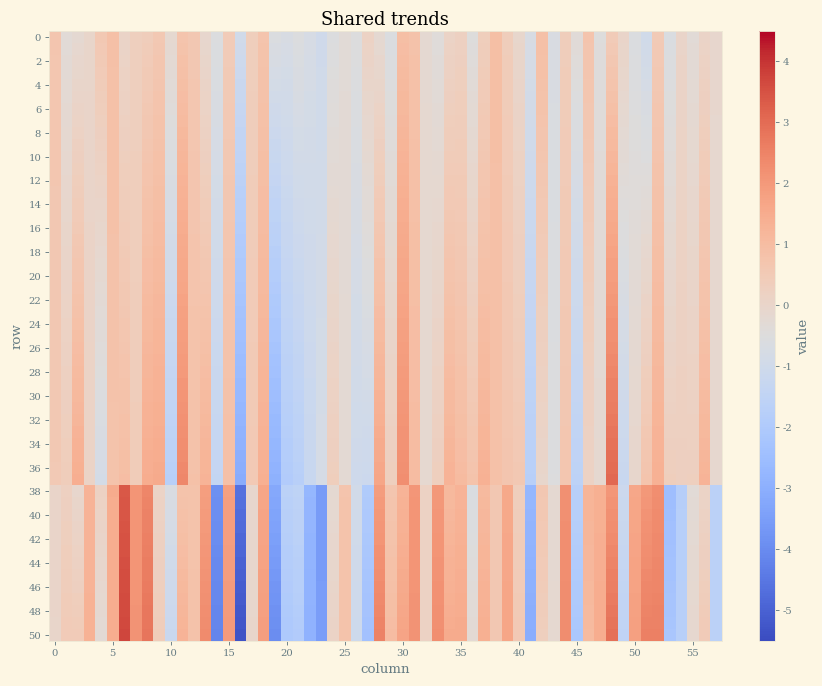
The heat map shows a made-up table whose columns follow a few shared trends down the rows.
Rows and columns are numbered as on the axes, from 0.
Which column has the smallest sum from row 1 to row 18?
16
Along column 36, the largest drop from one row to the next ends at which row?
38
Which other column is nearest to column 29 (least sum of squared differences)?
25
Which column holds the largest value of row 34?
48
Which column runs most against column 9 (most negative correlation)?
46
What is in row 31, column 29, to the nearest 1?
0
